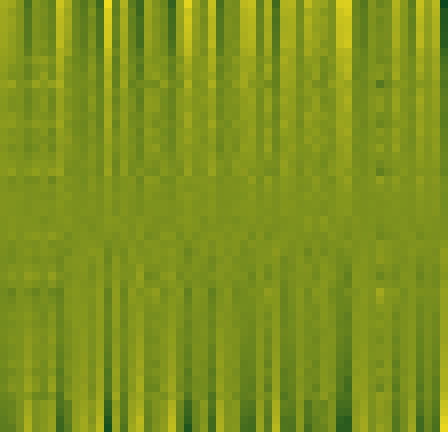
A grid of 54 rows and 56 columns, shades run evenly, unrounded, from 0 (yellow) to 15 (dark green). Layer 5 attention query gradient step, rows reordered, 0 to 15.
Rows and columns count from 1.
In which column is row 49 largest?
44
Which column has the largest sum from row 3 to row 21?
56
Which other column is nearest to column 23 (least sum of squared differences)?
19
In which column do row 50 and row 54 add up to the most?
14
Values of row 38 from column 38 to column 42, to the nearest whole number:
7 8 7 7 8
